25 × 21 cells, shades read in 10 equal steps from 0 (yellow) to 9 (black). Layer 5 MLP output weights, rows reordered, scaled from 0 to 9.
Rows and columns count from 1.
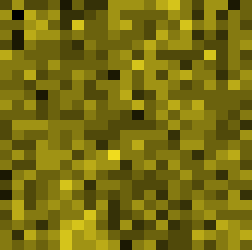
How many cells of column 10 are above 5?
8
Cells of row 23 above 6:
5
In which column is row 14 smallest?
21
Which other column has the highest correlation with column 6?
9
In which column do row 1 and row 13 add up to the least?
15
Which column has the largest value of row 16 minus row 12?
17
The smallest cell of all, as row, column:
16, 10
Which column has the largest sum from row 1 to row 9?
6
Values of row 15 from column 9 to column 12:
7 5 4 2
